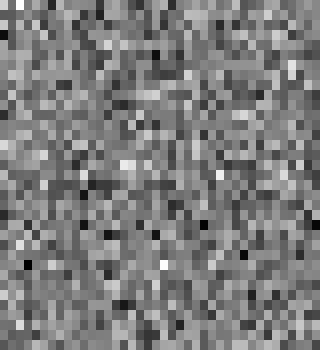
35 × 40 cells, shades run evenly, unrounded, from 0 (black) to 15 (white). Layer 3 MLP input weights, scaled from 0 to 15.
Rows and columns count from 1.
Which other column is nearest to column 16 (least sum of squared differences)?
36
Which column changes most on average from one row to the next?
1
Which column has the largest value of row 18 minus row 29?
28
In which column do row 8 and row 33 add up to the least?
23
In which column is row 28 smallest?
14
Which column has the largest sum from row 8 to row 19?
25
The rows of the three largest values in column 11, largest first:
18, 15, 10
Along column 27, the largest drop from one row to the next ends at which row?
32
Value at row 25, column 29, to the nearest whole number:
10
